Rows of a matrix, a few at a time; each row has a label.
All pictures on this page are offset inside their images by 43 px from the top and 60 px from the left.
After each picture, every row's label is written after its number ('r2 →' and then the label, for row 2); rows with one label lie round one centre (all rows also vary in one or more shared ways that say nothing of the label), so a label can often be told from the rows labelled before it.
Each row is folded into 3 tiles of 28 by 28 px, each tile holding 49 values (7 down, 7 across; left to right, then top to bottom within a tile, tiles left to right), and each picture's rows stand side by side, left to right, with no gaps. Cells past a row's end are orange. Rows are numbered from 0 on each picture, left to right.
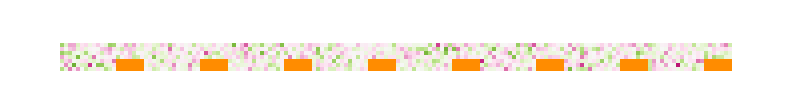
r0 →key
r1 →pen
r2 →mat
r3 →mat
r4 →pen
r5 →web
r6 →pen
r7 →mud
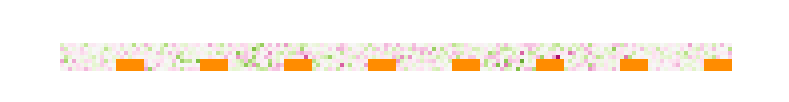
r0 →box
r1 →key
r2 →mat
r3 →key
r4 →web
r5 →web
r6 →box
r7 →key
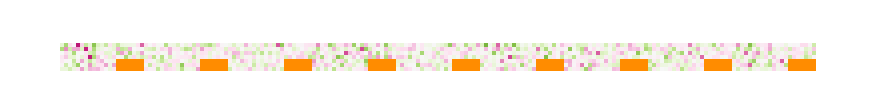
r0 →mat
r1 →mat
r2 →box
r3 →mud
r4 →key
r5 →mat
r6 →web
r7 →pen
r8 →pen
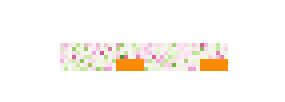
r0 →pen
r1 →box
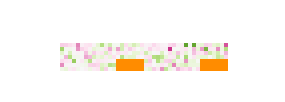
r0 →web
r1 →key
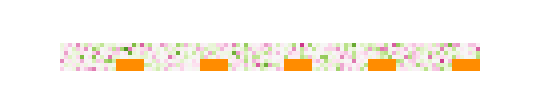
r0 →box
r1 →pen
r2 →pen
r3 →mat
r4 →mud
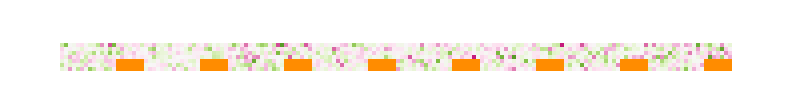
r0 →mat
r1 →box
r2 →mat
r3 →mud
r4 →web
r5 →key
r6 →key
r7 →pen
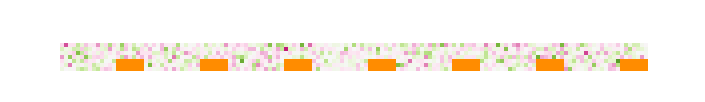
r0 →pen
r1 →key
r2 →mat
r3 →mat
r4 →mud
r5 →pen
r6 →mat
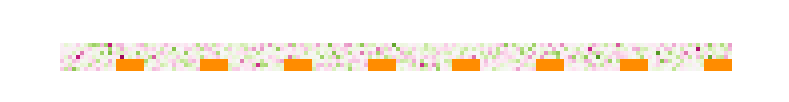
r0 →mat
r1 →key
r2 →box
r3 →mud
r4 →web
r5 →pen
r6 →key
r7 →mud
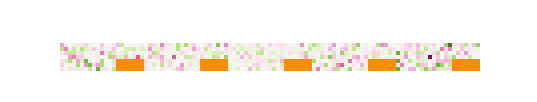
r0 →web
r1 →web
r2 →web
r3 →mud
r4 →web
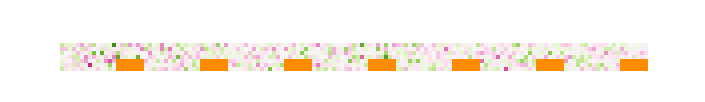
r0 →pen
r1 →web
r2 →web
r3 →pen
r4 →mat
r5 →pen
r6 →mat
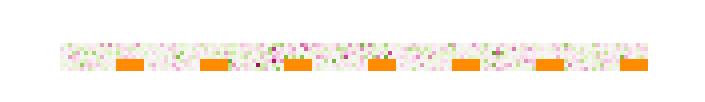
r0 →key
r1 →key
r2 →mud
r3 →pen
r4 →pen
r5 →mud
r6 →box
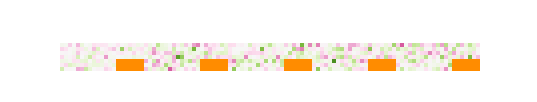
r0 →box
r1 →key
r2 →mat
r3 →pen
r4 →pen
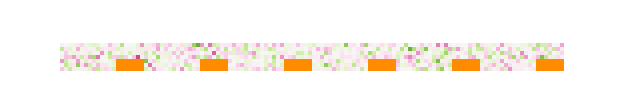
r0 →web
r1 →key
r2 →pen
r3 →mat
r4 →web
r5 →mud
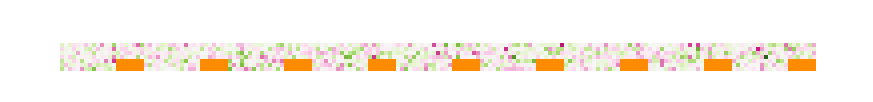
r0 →mat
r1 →pen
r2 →mat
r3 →box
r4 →pen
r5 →key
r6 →mat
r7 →box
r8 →key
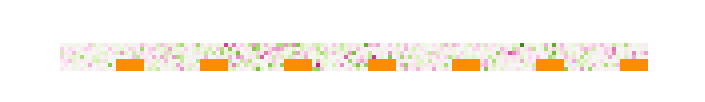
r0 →key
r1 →key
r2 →web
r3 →mat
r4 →box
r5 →mat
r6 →key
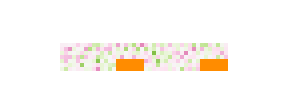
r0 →key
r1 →mat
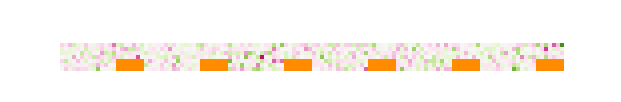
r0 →web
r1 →key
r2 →mud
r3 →mat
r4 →key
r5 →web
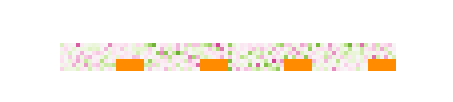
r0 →web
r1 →mud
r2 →key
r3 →mat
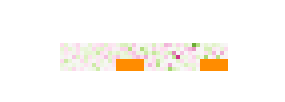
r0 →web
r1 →mud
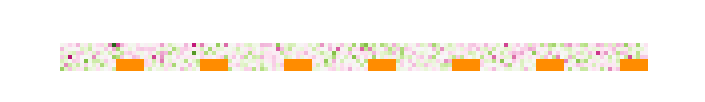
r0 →box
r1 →box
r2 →box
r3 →key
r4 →mud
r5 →web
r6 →pen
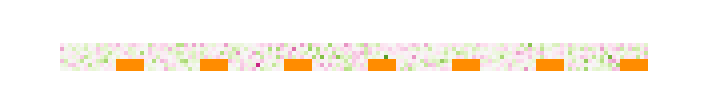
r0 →pen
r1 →key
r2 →web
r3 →mud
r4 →key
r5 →box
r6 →pen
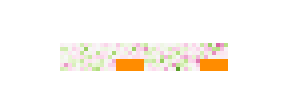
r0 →mat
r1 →mat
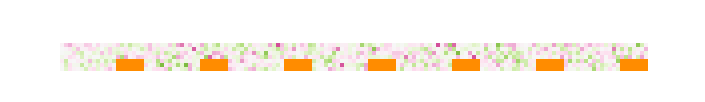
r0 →key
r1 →box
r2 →web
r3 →key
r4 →box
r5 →key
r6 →mud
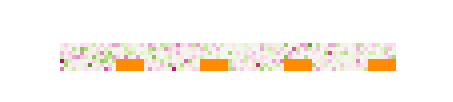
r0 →pen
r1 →box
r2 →web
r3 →mud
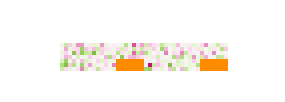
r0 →key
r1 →box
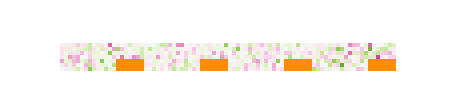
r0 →web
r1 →web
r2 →box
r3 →box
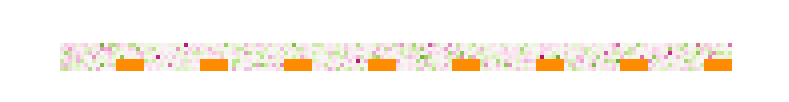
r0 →key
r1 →web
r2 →box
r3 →mud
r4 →mud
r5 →mat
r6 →mud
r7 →pen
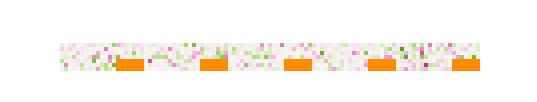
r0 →mud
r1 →key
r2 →mud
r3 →mat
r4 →box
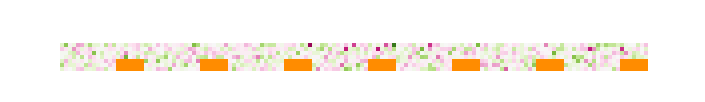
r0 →mat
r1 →key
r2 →key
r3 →web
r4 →mud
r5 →web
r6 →mat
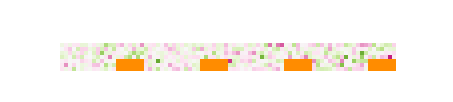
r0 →mud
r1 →pen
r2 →box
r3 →key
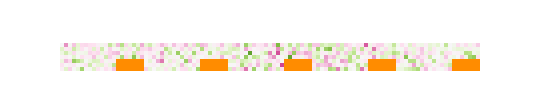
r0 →pen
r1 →mud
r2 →key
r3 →web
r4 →pen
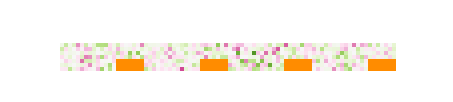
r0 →web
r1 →box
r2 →mud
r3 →box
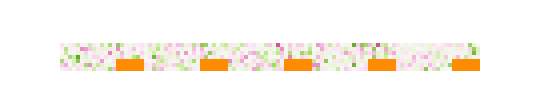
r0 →mat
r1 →web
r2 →web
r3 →key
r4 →web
